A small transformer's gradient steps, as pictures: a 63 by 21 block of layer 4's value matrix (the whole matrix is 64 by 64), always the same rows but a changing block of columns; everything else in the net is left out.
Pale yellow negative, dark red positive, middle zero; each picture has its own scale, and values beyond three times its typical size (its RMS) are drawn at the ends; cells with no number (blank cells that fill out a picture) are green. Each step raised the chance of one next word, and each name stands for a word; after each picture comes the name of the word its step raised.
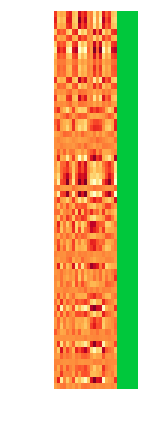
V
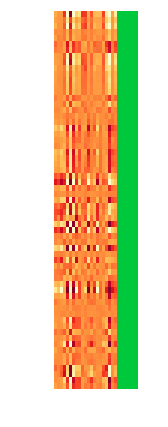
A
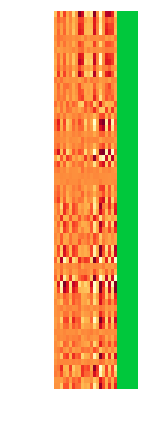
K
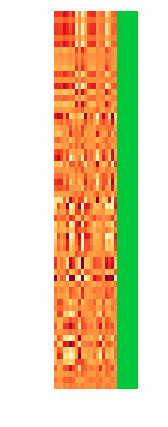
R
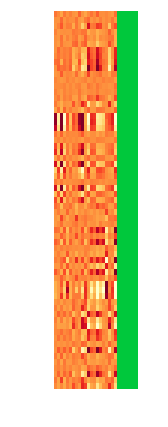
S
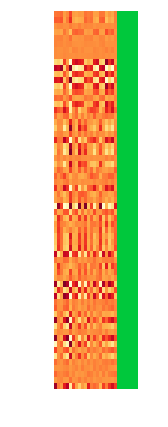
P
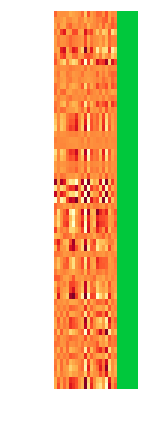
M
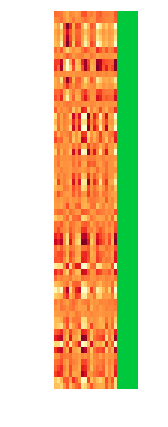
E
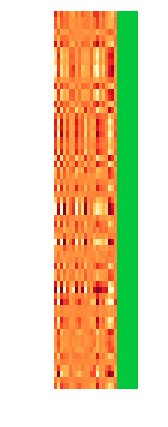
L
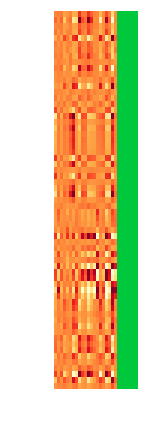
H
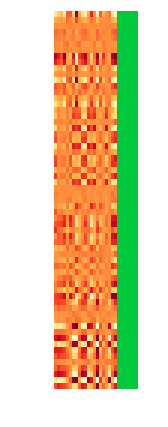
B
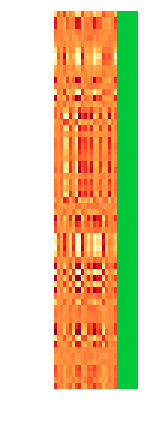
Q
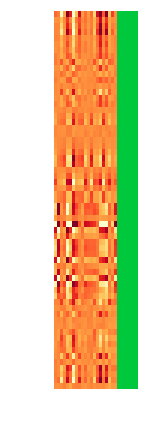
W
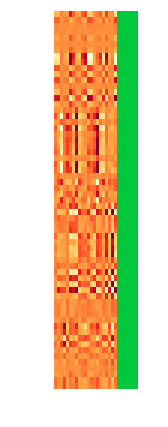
Q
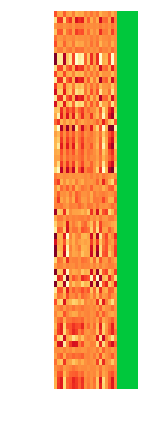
Q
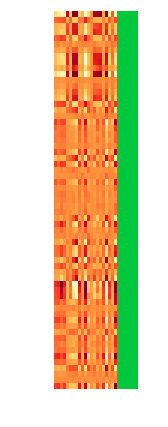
K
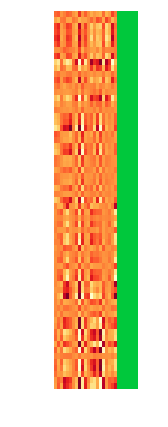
E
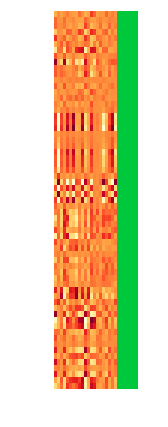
M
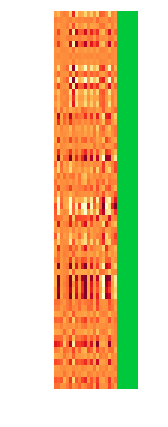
R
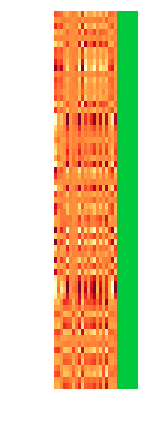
S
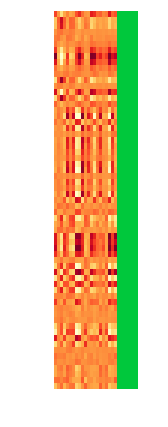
Q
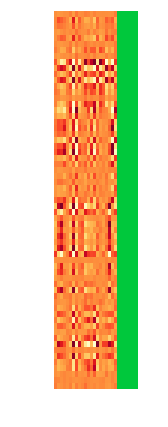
P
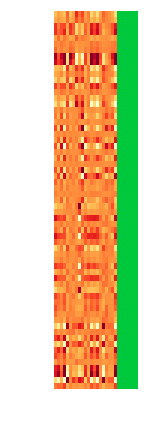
B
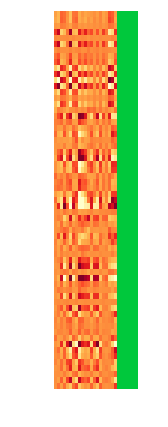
R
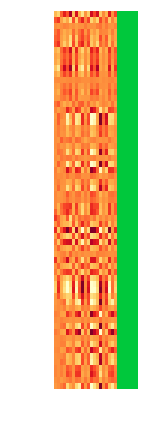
S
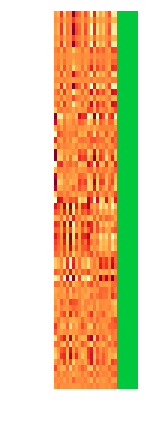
R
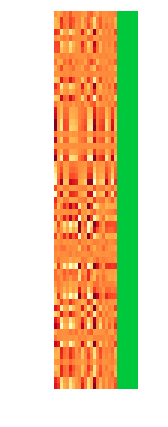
V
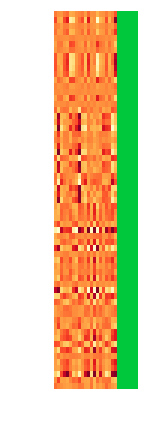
A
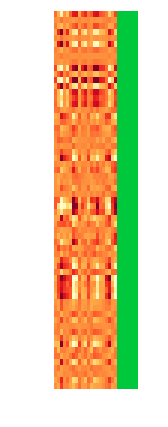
R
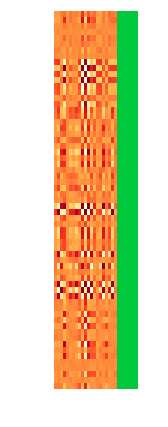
P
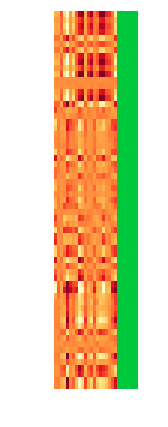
K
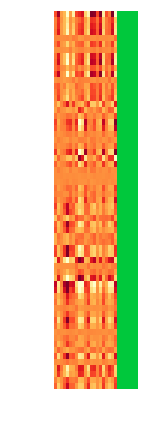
K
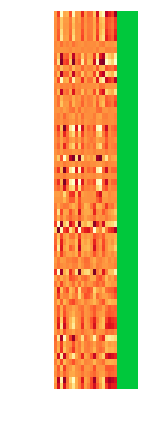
W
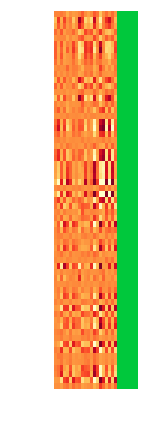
V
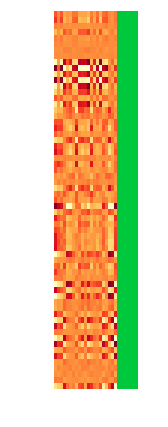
P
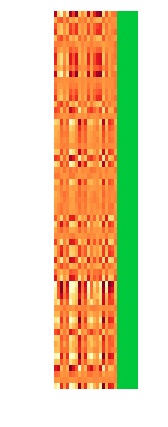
K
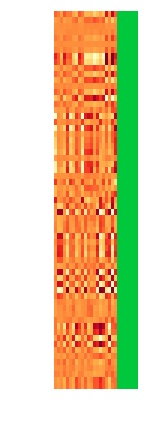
Q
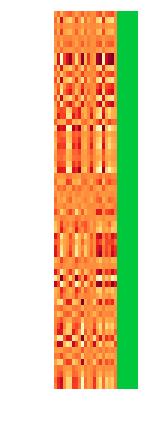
Q
